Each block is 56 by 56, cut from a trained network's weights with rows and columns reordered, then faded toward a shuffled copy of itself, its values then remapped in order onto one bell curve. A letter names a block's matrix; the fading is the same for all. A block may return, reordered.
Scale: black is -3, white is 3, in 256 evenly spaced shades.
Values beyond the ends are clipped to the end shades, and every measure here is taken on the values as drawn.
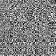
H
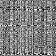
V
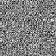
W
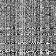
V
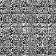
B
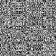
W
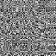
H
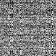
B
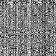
V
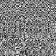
H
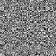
H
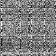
B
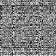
B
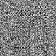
W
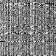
V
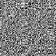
W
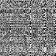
B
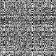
B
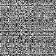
B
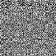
W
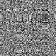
W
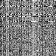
V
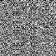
W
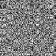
W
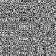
W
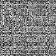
B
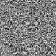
W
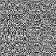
H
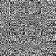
H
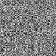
W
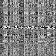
V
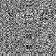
W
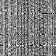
V
